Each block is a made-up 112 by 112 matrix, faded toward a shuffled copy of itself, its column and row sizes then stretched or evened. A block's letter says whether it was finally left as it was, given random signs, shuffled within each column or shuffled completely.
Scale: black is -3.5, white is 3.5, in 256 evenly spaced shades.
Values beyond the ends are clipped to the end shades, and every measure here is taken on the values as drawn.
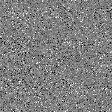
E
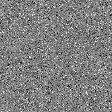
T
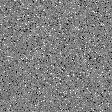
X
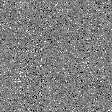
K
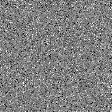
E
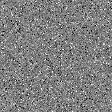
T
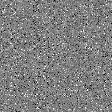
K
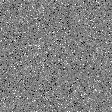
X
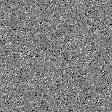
X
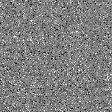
K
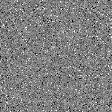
K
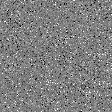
T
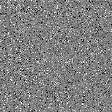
K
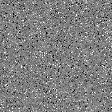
K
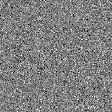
K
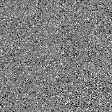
E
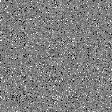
K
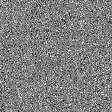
T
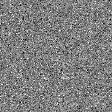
E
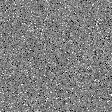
X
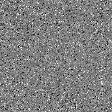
E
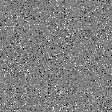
K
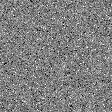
X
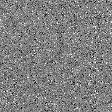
E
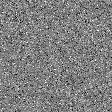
X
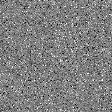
E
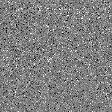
K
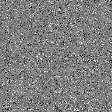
E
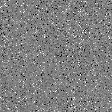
K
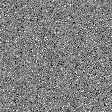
X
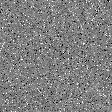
X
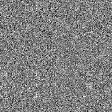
K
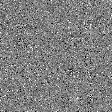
E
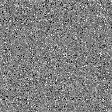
E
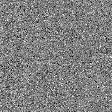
E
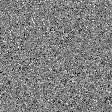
X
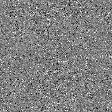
E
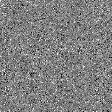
K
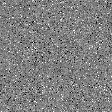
K
